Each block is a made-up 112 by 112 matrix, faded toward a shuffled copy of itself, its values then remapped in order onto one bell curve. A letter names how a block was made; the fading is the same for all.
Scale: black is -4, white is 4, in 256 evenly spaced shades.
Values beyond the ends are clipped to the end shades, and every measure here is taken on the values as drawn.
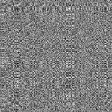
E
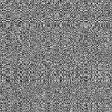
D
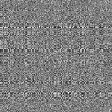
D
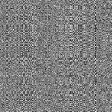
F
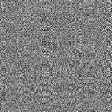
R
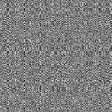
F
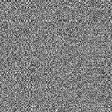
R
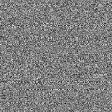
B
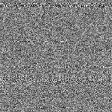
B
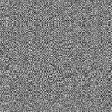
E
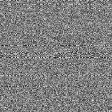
B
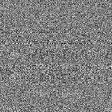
B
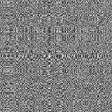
D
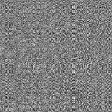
E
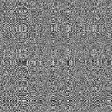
F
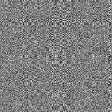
F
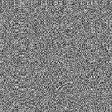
R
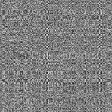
E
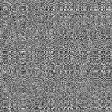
D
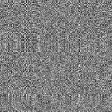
E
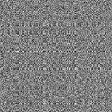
E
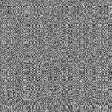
D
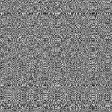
D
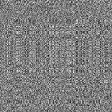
E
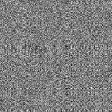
R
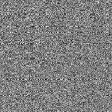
B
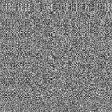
R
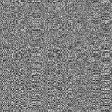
E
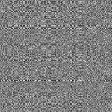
D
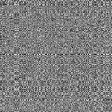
D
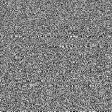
B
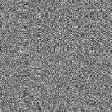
R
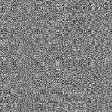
R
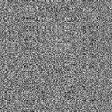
R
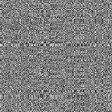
F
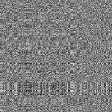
D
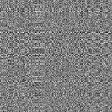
D
